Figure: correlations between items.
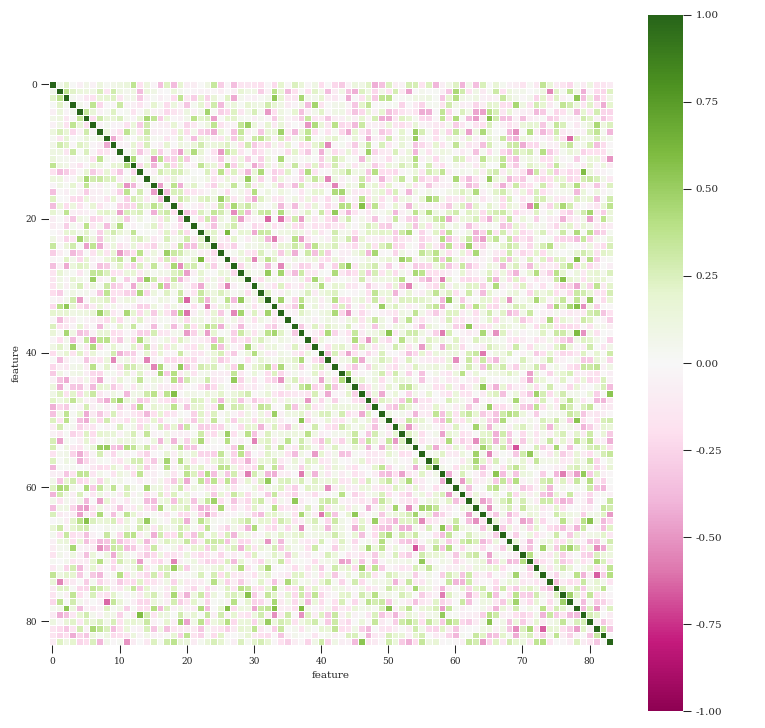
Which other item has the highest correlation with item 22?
26
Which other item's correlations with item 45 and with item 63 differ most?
53
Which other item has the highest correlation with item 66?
58
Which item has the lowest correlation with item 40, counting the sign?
64
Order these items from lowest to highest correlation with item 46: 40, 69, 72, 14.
40, 69, 14, 72
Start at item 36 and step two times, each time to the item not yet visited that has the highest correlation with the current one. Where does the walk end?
24
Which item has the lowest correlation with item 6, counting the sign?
38
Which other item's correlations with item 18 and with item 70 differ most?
71
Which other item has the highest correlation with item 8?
54
